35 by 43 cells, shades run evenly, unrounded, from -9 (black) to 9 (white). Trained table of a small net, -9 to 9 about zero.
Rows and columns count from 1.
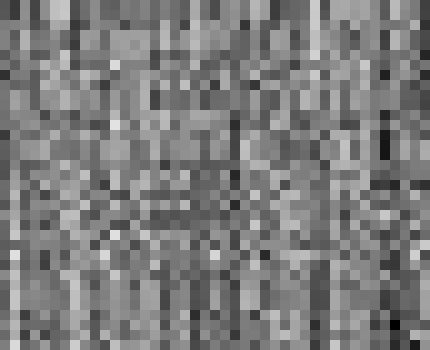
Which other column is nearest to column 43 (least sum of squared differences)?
4
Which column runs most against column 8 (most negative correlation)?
20
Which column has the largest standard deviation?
32
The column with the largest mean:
34
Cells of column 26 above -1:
29
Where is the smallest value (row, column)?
33, 40
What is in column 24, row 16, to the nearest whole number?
-4
